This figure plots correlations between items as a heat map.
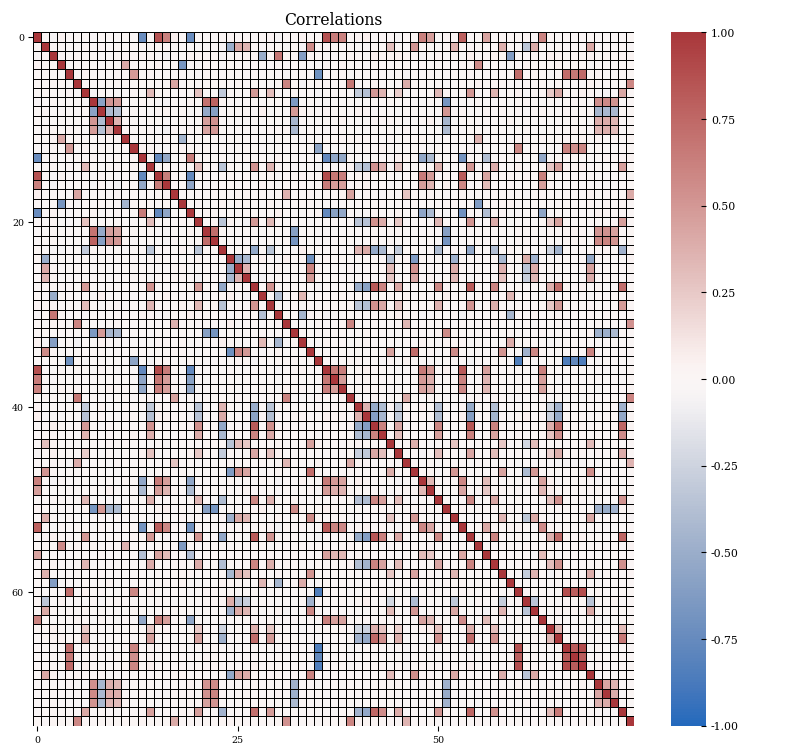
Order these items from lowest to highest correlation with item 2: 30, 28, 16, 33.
33, 28, 16, 30
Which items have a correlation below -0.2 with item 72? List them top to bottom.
8, 32, 51
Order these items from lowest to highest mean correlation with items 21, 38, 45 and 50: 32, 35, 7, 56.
32, 35, 56, 7
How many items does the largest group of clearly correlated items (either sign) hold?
17
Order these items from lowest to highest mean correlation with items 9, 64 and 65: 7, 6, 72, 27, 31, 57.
31, 72, 7, 6, 57, 27
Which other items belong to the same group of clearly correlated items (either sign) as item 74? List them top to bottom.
5, 17, 31, 39, 46
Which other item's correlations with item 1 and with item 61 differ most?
34
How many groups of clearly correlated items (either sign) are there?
8
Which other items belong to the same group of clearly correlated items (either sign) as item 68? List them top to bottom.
4, 12, 35, 60, 66, 67
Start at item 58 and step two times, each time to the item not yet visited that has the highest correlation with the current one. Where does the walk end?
47
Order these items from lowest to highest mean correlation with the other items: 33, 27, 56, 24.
24, 33, 56, 27
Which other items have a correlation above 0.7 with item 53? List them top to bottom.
0, 15, 36
